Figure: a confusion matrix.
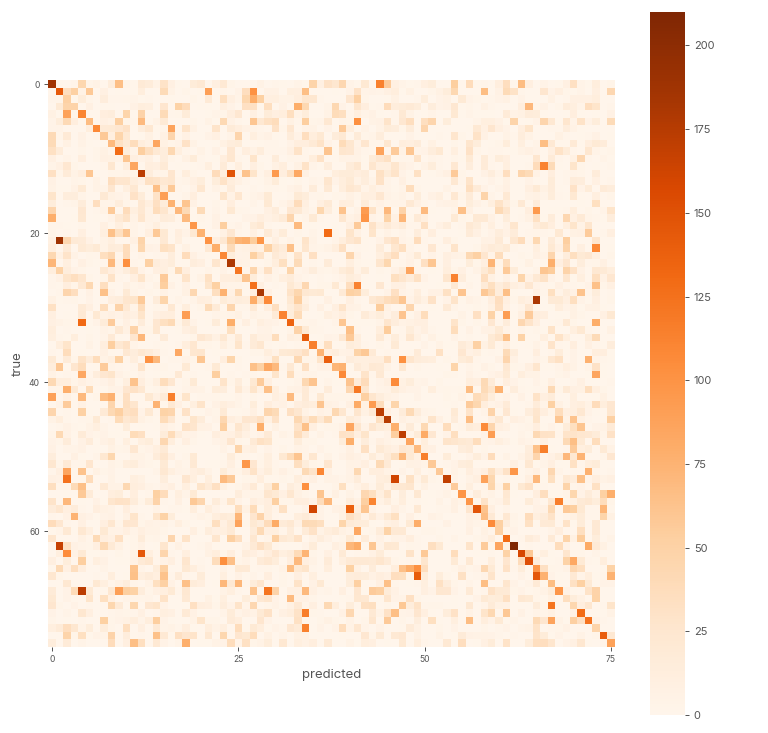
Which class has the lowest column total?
52
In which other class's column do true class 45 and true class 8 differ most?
14
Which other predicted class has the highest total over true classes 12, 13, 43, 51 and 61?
24
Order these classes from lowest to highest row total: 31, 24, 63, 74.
74, 31, 63, 24
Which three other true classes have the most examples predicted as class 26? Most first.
51, 21, 12
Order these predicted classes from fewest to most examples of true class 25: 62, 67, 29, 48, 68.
68, 62, 29, 67, 48
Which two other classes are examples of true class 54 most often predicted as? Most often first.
34, 4
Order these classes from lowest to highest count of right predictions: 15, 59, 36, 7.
7, 36, 15, 59
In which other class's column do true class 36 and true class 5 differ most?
17
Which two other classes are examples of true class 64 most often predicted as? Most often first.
23, 70
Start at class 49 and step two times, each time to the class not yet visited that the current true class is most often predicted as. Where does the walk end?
65
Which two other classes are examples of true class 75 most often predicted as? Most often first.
18, 11
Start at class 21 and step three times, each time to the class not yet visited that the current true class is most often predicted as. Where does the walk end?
41
